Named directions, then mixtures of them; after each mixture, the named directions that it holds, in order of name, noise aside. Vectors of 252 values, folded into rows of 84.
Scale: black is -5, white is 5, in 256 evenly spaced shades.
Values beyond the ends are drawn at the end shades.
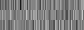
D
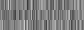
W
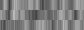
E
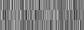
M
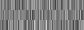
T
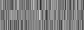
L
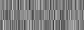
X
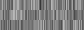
E, L, M.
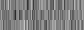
W.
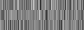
L.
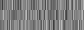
D, L, M.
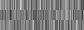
D.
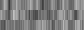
E.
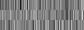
D.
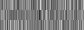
L.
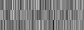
D, E, X.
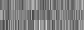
D, E, T.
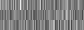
D.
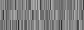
L, T, X.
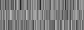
D, L.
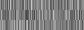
M, T, W.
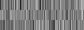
D, E.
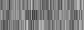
E, T, W.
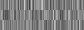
M, W, X.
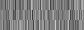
D, T, W.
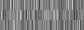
M.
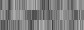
E, T.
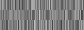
L, T.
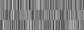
X.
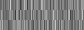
D, M, W.
